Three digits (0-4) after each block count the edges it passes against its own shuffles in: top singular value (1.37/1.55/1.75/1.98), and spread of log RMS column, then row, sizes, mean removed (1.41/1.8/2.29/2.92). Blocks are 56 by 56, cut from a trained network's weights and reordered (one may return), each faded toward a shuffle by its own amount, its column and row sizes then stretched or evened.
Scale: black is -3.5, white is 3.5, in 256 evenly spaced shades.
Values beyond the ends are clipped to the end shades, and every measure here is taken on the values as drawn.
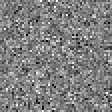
0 1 0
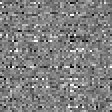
2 1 4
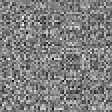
4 1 2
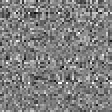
4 1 3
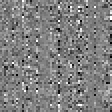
2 4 1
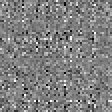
2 3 3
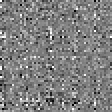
1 3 3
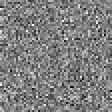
2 0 1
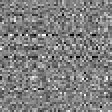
4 0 3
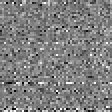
0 0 4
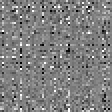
1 4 3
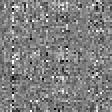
3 3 2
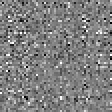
1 3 2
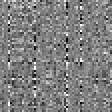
4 4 1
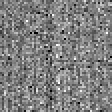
2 0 0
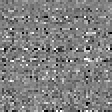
1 2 4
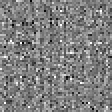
1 0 2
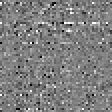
1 2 3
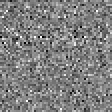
1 0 3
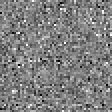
1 0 1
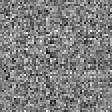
2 2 0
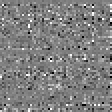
0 2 4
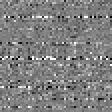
3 0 4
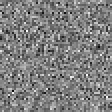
2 0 2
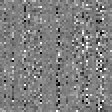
0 4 0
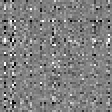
4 4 2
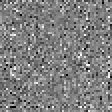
2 3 1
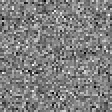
1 0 2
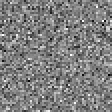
0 0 1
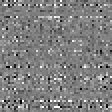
2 2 4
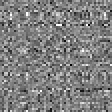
4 2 3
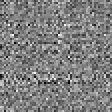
4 1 3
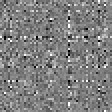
4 3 3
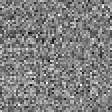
3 0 0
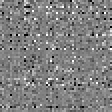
1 3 3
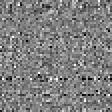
3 1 2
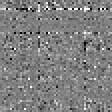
3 1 3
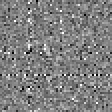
1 1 2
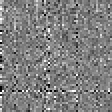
3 3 1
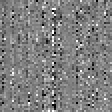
1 4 0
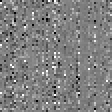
0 4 1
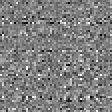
3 2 3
